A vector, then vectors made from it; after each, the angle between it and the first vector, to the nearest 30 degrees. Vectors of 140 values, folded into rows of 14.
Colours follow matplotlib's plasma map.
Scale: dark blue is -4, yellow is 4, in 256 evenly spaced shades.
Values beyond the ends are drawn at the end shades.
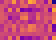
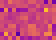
60 degrees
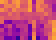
90 degrees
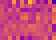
30 degrees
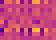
90 degrees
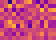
90 degrees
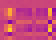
90 degrees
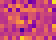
150 degrees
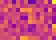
150 degrees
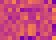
30 degrees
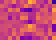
30 degrees
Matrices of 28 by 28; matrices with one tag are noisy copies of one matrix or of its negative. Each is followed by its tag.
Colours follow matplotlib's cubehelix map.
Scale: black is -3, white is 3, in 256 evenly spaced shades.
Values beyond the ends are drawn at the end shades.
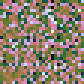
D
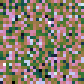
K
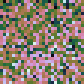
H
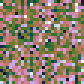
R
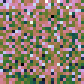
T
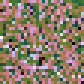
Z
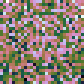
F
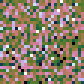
Z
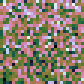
H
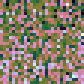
F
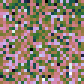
T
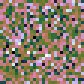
Z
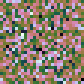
Z
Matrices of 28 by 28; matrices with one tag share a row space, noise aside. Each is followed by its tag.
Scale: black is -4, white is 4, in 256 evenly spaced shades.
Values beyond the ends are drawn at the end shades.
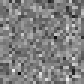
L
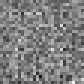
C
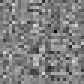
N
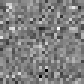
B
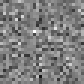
C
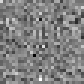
B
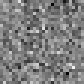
N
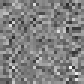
L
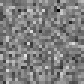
B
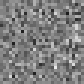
L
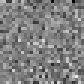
N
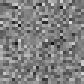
C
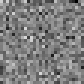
B
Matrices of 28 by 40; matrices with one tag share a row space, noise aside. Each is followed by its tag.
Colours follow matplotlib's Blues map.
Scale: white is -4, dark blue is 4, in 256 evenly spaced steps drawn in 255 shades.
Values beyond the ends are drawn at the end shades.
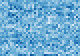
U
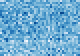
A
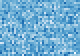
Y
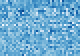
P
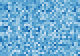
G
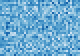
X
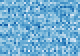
G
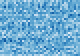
Y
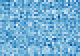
X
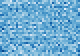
A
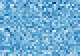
X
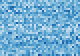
U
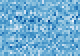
U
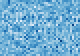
U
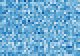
Y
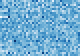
G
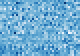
Y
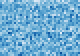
P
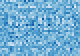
U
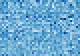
P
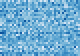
Y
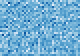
G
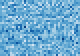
U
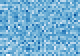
G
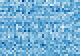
Y
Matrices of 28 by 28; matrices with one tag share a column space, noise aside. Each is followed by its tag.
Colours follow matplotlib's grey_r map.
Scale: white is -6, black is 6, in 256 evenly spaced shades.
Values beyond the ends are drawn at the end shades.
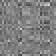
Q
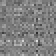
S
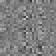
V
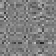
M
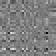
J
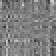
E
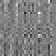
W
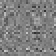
J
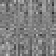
W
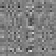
J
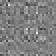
Q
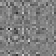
Q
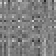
E
